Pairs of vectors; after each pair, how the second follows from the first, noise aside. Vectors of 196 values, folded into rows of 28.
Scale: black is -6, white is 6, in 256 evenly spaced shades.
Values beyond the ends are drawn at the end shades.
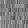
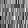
negated, scaled up.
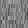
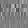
wrapped around, negated, partly zeroed.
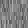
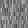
copied.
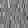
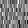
reversed, negated, scaled up.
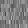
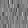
reversed, negated, partly zeroed.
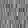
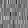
reversed, negated.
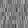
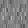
reversed, negated, partly zeroed.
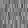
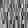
negated, scaled up.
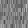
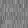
reversed, negated, shrunk.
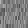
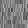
reversed.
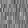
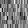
negated, scaled up.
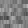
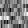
negated, scaled up.
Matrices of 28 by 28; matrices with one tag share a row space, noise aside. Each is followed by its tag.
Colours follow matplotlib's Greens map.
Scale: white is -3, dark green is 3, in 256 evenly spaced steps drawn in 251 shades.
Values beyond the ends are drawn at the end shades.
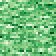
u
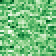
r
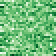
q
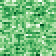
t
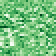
r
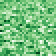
t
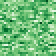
u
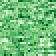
u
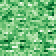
u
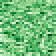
t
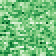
r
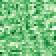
q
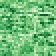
u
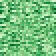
q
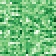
q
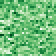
r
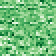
r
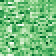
r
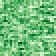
u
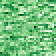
u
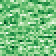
u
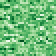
r
